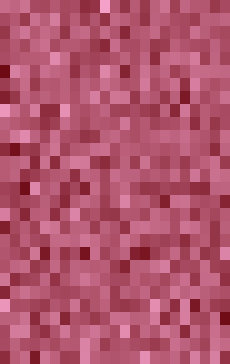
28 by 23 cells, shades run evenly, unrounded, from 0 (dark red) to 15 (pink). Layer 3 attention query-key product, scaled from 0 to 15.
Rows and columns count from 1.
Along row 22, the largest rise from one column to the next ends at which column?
21
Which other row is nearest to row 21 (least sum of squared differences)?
3
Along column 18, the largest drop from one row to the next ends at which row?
24
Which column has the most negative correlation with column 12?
8
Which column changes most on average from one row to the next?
1
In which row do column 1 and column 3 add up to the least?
15
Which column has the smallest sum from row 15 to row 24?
7
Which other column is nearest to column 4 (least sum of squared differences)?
23
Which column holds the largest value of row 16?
13
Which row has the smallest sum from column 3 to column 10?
20
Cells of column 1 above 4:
22
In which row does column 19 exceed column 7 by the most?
25
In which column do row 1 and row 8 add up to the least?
19
